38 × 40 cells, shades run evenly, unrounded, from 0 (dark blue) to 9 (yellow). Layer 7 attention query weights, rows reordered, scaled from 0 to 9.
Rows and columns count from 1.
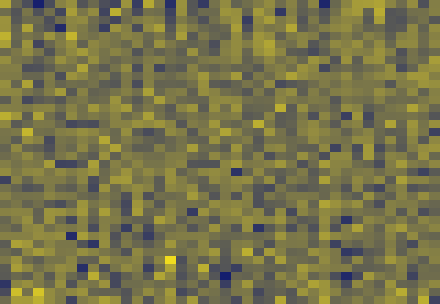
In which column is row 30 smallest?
7
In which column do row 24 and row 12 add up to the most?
14
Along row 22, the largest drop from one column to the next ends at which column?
22
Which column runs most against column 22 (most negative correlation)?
6
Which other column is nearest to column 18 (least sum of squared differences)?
39
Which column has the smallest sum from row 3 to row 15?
23
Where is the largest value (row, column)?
33, 16
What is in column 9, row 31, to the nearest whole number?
1
